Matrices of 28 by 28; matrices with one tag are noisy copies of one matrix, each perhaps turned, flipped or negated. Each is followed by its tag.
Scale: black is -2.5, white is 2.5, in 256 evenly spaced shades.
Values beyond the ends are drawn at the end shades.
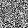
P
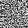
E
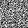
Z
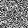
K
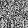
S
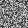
P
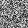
P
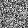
P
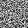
Z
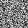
P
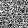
E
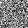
Z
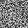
Z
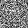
Z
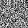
S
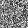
P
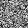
P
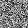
P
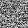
S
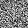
K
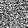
E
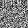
S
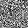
Z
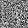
Z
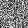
E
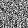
S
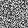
Z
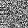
S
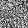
E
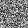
P
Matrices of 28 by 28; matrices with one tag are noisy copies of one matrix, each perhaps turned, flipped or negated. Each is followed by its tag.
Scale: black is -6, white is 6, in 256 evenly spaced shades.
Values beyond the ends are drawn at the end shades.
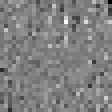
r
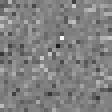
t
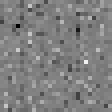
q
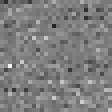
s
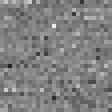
s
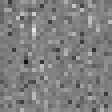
q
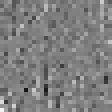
r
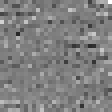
r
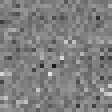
t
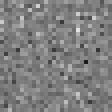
q
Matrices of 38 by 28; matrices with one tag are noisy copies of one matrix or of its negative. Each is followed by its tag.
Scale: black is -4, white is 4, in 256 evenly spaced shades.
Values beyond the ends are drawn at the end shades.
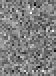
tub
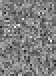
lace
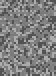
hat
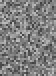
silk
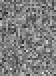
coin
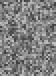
coin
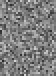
silk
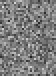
tub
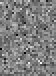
coin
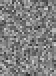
lace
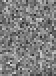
silk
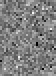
silk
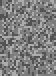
lace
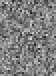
lace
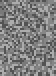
tub
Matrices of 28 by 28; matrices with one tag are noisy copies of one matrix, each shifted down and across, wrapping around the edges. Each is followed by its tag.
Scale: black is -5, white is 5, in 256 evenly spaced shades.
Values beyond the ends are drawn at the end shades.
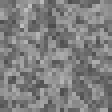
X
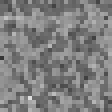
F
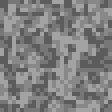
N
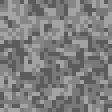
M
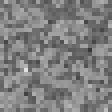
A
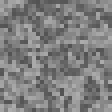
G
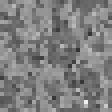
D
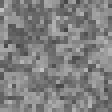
N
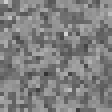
A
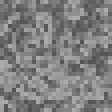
M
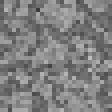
G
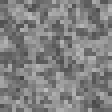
X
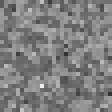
A
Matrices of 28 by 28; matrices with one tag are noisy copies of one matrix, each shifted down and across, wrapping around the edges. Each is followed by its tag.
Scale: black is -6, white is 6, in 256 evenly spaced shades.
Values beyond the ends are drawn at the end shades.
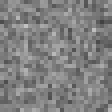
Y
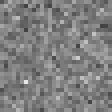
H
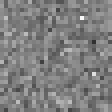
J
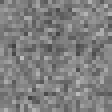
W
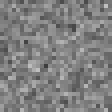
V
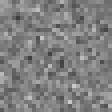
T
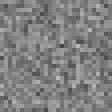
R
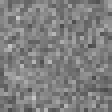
W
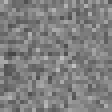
Y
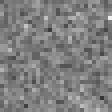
H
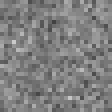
Y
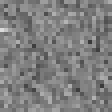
J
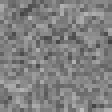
H
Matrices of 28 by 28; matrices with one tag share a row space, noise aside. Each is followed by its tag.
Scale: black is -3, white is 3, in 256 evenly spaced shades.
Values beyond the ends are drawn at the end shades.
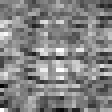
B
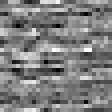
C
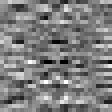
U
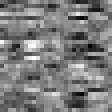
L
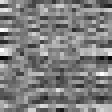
B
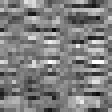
L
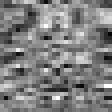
U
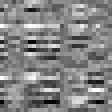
L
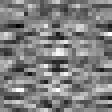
U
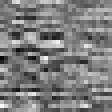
C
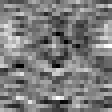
U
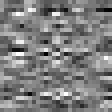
U
